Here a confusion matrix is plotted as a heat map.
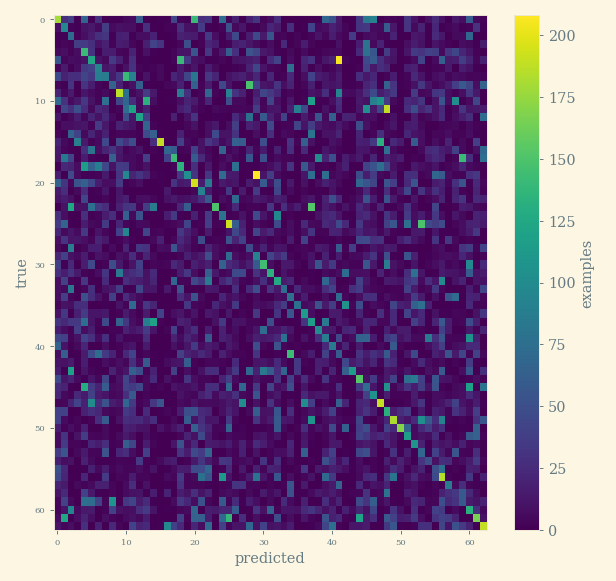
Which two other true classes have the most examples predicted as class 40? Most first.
62, 12
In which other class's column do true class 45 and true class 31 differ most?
4
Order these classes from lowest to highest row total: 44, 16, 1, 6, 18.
6, 1, 16, 44, 18
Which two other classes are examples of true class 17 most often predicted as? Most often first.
59, 38
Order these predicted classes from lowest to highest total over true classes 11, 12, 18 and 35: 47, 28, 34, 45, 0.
0, 34, 28, 47, 45
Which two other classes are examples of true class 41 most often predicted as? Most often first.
34, 6
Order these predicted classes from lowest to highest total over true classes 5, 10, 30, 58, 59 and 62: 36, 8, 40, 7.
36, 7, 40, 8
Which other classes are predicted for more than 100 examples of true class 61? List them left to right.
1, 25, 44
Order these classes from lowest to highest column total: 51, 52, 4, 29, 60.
51, 52, 60, 29, 4
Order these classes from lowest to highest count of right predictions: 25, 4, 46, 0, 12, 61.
46, 12, 4, 61, 0, 25
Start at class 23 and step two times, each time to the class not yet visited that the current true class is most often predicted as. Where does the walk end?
14
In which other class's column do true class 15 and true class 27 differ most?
47
